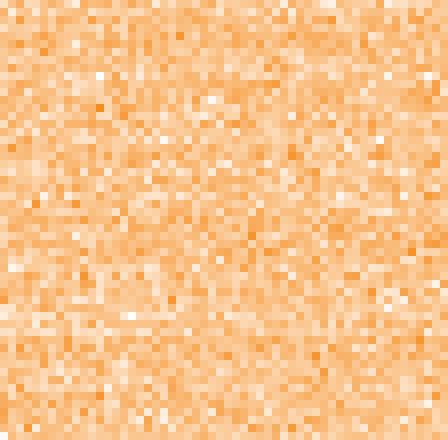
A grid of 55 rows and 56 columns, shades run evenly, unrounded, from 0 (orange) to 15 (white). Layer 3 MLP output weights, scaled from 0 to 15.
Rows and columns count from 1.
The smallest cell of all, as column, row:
13, 14
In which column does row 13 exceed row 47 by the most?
27
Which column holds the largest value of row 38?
51
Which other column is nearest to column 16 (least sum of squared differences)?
31
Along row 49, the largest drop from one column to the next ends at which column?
3
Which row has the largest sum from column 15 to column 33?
40
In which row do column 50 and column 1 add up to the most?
55
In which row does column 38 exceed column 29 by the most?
45
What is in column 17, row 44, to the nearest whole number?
9
